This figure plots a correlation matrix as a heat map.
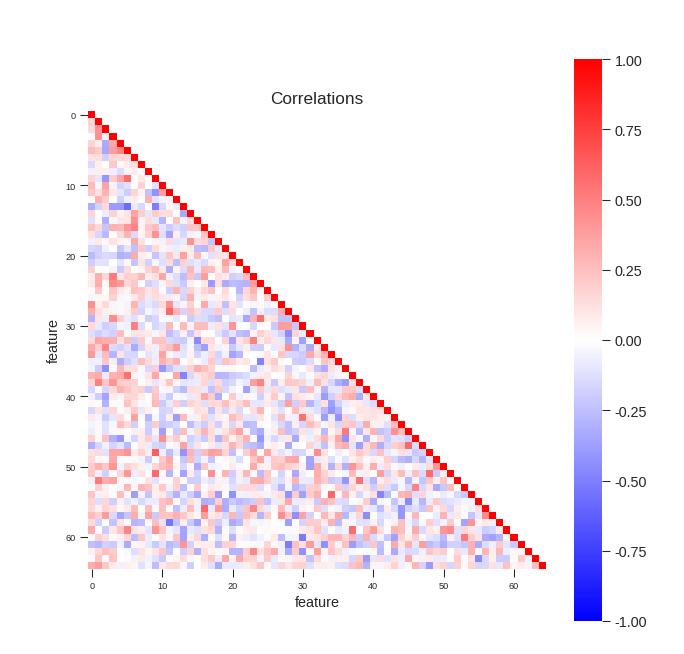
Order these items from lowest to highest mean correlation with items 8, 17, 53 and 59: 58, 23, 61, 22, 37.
61, 58, 23, 22, 37
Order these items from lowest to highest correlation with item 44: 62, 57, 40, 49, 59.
57, 49, 62, 40, 59
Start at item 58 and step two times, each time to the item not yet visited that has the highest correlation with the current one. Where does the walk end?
34
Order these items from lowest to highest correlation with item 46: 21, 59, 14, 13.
14, 13, 21, 59
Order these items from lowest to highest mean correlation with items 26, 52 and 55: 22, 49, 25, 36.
36, 22, 25, 49
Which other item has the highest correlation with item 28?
11
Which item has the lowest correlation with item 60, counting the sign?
30
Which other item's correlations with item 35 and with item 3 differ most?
24
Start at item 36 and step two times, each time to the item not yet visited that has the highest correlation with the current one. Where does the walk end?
47
